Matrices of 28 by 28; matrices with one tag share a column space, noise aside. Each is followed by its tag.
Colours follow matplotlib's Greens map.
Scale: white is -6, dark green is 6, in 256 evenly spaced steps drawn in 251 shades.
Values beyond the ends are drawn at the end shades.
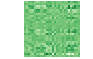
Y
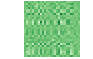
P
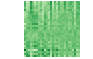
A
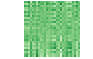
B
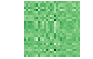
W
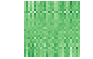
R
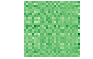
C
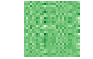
C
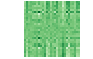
R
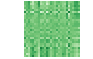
R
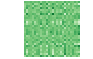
P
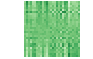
R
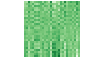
B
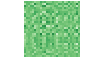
C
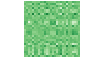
P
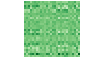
Y
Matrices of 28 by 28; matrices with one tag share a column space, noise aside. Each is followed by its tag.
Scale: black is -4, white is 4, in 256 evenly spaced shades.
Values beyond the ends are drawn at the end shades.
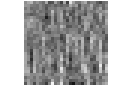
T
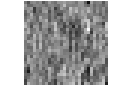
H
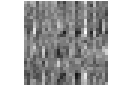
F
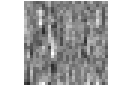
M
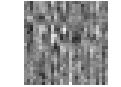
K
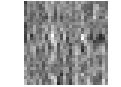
K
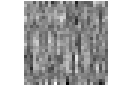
T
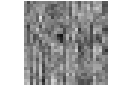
K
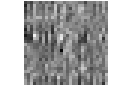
K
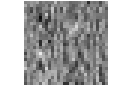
H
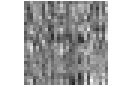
K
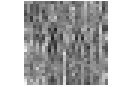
K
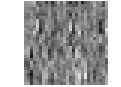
F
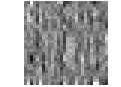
T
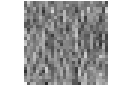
H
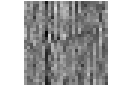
K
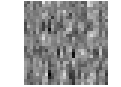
F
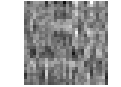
F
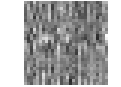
K
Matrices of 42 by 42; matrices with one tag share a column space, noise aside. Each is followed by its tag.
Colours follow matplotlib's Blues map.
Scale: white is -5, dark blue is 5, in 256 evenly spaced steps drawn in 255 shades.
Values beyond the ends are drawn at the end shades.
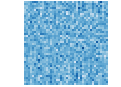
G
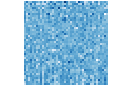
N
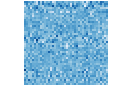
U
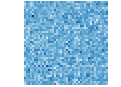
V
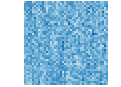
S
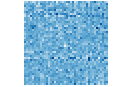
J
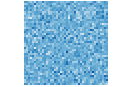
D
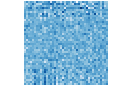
N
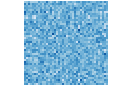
D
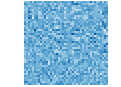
D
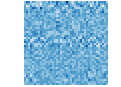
U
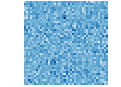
D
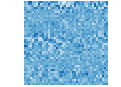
U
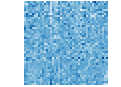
J
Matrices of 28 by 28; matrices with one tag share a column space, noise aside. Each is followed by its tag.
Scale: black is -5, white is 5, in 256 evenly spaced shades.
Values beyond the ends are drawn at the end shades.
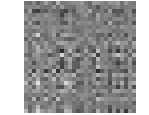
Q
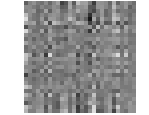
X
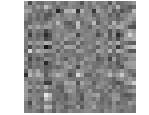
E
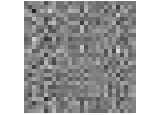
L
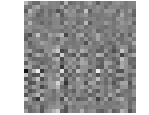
Q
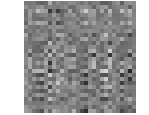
Q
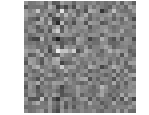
L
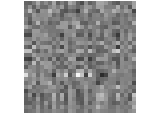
E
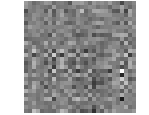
Q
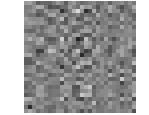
L
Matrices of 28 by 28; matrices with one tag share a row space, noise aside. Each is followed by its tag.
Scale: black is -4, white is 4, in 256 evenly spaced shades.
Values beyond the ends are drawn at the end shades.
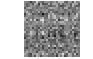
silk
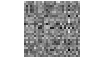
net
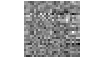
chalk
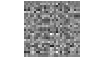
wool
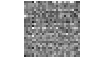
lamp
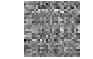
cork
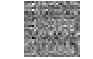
lamp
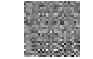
cork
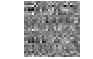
lamp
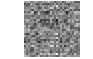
wool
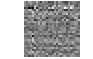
lamp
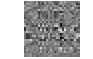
cork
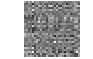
lamp
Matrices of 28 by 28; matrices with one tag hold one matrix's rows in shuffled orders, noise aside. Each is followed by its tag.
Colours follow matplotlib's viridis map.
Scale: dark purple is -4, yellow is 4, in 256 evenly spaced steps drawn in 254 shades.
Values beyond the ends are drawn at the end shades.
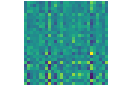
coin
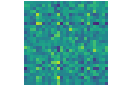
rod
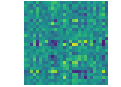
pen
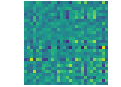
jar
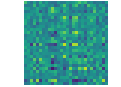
pen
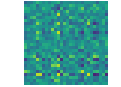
rod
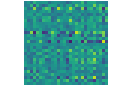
jar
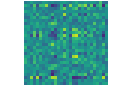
pen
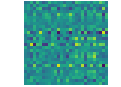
jar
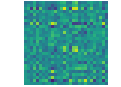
pen
